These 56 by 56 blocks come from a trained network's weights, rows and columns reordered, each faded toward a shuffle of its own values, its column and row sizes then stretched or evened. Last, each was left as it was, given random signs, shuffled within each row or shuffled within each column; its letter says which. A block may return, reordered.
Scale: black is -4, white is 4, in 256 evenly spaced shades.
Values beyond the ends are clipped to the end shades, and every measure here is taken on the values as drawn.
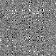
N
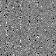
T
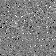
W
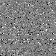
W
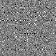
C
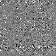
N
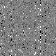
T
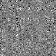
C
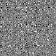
N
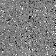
T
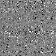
N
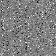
T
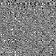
C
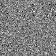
W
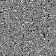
T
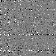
C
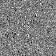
T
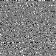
W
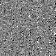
T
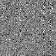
N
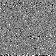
W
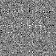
N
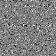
W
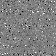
W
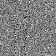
T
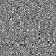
C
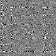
N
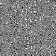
T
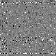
C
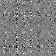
N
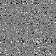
C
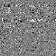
C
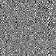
C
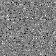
W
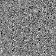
T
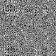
C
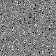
T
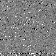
W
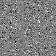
T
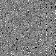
T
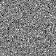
T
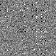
N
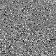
W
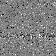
W
